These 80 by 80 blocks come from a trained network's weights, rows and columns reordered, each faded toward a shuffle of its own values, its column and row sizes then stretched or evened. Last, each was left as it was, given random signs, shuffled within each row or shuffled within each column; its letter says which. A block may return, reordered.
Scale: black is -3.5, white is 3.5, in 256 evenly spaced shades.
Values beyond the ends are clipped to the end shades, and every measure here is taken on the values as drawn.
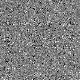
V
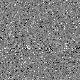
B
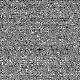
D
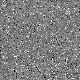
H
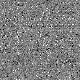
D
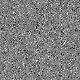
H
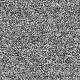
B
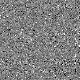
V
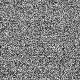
B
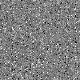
H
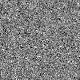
B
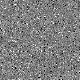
V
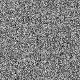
H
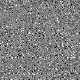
D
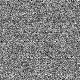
B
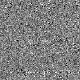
D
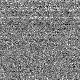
B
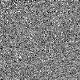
V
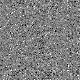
V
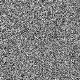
V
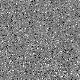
B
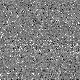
B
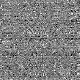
D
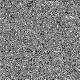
B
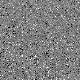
V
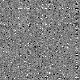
D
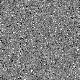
H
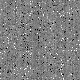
H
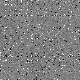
V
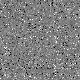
B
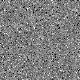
V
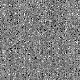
D
